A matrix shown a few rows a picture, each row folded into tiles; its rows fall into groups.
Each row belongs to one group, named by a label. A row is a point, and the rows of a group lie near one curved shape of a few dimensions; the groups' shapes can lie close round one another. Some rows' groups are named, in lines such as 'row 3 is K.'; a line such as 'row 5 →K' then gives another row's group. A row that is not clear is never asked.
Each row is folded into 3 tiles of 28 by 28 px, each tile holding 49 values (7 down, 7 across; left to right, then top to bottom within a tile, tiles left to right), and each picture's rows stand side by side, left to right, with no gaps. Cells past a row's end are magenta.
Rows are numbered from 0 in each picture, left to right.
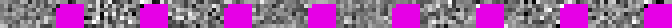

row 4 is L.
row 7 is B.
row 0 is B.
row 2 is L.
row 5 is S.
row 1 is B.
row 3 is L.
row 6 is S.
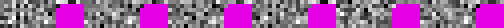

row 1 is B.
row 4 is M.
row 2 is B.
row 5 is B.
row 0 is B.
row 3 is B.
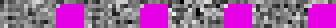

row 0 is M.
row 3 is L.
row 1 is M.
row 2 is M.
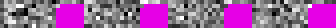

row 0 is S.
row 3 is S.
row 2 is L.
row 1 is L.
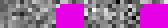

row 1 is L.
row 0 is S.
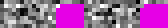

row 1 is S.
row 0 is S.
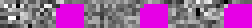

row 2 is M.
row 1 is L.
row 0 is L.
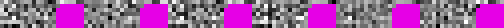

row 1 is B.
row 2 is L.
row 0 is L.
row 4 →L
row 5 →B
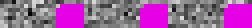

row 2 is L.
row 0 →M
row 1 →L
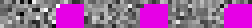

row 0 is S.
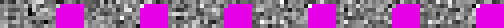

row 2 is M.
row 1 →S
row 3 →S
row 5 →S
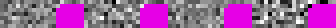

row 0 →S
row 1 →S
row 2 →L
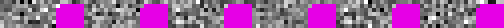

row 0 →S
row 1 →S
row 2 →S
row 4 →S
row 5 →B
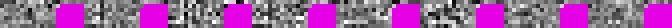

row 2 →B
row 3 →L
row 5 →S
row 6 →S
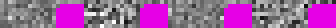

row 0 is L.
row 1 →M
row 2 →L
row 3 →M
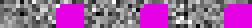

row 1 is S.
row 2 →L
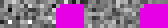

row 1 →M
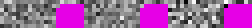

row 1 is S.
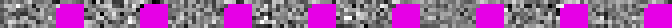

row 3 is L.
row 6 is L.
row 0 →S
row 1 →B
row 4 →L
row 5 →L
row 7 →L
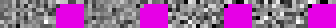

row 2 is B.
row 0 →B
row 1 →M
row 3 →B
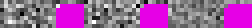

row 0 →S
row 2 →L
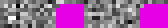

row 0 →L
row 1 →M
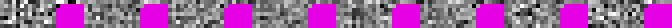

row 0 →B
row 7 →L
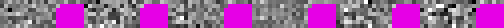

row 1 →M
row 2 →L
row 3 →L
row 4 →S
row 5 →S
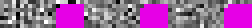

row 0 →B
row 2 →S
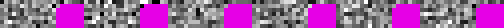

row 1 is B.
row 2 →M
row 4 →S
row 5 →M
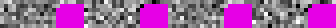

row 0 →L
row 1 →B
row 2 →L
